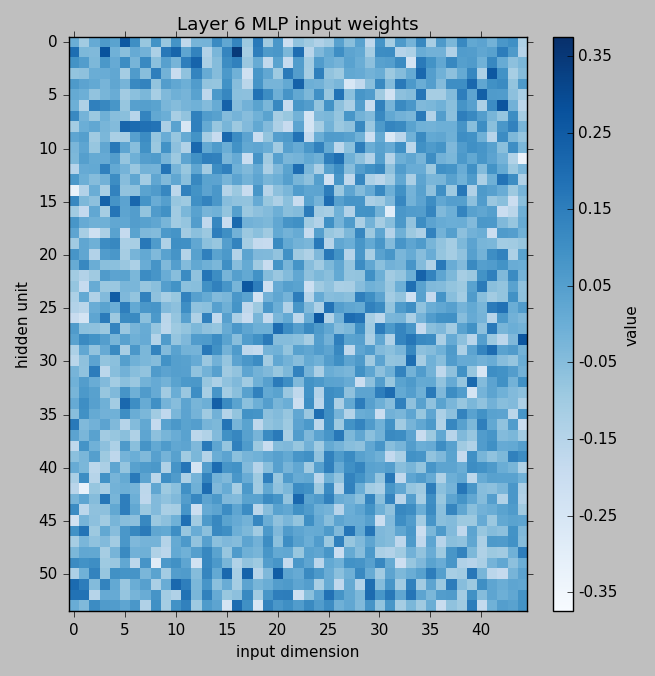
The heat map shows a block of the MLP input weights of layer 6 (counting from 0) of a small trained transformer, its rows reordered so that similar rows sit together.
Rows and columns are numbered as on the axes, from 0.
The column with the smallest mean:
44
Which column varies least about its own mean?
37
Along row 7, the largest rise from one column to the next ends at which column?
7
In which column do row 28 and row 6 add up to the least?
29
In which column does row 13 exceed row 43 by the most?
42
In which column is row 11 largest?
26
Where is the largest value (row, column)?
1, 16
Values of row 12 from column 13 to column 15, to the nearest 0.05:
-0.1 0.1 0.15
